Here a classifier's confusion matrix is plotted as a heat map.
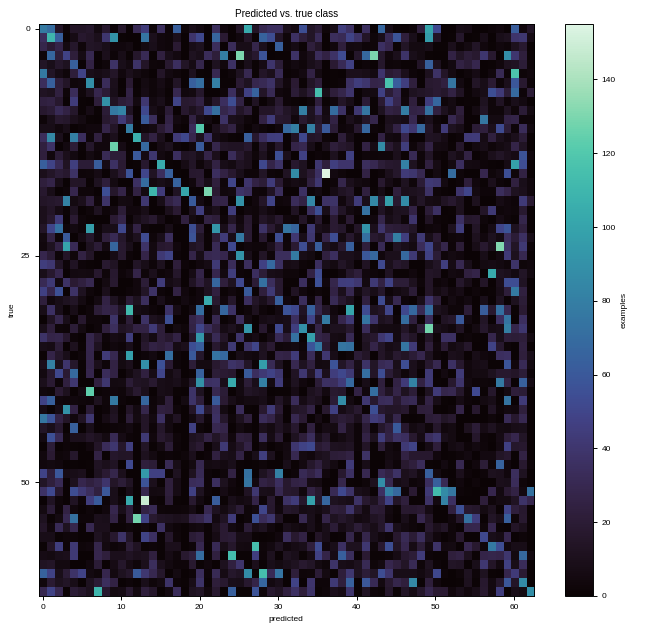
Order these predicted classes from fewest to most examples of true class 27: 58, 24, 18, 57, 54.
18, 58, 54, 24, 57
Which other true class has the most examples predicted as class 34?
52
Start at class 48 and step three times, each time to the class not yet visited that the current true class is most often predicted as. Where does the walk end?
3
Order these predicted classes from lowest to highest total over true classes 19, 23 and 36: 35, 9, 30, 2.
35, 2, 9, 30
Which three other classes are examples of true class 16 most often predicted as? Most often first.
36, 32, 52
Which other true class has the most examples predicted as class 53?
32
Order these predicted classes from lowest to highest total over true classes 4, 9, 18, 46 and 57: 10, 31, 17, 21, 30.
31, 17, 30, 10, 21
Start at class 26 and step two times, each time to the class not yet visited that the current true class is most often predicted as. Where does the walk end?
60
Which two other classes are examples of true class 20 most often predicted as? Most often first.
41, 35
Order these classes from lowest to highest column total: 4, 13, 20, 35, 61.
4, 35, 61, 20, 13
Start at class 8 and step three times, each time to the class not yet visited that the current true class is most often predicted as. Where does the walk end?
0
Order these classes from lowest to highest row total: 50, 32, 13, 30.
30, 13, 50, 32
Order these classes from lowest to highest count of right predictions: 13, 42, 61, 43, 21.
21, 43, 42, 13, 61
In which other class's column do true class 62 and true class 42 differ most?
7
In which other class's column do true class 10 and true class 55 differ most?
56
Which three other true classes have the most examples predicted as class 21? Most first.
18, 30, 9
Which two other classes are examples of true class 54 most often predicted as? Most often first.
12, 4
